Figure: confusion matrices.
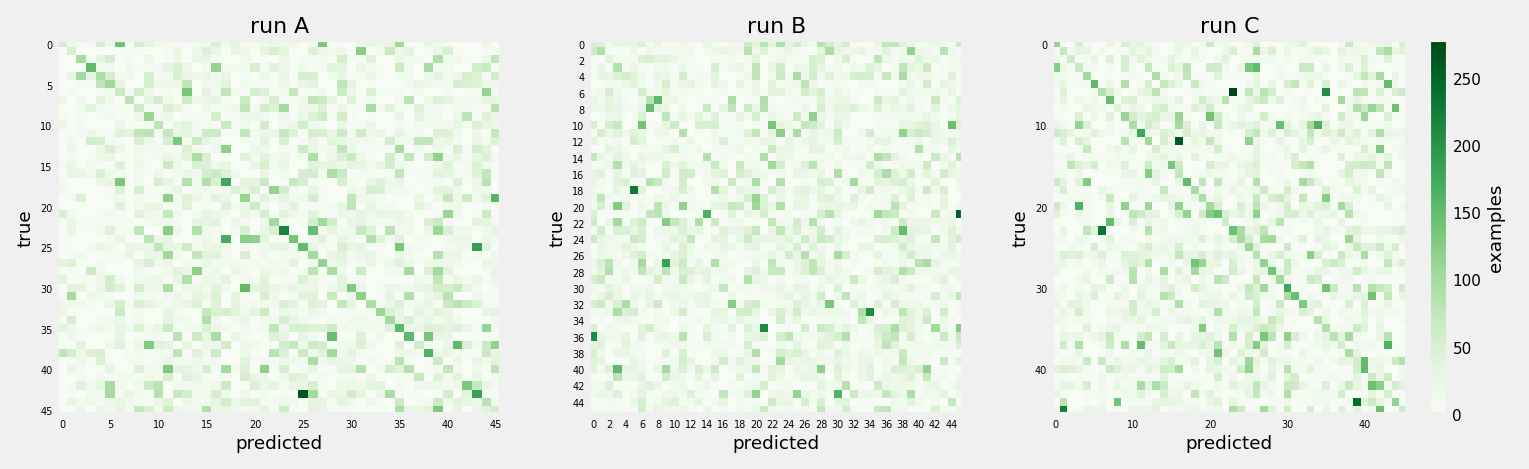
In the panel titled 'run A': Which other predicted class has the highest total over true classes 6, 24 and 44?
17
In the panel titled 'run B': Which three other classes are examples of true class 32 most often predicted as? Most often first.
29, 17, 4
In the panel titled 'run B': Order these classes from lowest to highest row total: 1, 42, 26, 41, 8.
42, 41, 26, 1, 8
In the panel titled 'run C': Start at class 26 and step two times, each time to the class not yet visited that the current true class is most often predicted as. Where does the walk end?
21
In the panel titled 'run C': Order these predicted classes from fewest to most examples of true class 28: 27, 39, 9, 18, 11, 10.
11, 9, 27, 39, 10, 18
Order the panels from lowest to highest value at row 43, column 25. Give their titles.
run C, run B, run A
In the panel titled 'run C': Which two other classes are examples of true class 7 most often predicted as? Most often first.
37, 22
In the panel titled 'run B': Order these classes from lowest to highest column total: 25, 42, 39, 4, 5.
4, 42, 5, 25, 39
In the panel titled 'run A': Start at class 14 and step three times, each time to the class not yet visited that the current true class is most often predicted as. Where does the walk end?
11
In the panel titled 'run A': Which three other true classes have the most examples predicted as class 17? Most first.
24, 13, 40
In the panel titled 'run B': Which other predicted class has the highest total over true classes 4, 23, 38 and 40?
20
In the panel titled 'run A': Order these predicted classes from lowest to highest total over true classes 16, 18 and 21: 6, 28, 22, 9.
9, 6, 28, 22
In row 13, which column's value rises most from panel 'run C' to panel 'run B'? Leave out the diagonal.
22
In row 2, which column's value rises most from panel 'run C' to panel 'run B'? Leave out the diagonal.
35
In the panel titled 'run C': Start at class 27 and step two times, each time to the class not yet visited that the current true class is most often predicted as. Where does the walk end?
14
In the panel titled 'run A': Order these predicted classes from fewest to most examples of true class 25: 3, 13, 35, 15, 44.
3, 15, 44, 13, 35
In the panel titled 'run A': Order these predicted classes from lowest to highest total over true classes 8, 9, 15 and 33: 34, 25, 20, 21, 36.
36, 25, 20, 34, 21
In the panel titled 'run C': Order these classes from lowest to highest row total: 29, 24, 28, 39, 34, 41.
41, 34, 29, 24, 28, 39
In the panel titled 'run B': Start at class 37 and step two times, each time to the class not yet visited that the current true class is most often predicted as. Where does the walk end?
0
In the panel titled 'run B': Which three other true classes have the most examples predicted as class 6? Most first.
10, 27, 28
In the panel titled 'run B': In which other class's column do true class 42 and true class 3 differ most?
31
